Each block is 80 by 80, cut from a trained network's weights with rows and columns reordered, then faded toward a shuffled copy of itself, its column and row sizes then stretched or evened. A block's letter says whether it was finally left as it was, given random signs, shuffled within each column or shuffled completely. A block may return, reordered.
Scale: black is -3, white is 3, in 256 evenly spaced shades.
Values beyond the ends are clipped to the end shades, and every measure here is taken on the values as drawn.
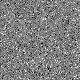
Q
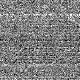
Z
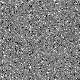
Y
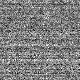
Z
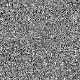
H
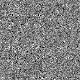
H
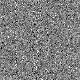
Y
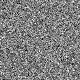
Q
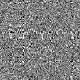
Z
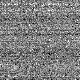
Z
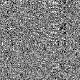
Z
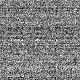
Z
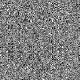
Z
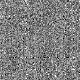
Z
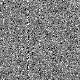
Y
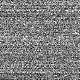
Z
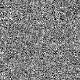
H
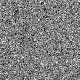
Q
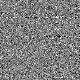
H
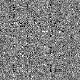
Z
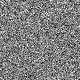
Q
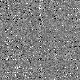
H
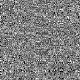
Z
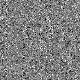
Y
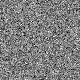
Q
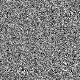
H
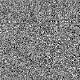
H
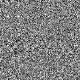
H
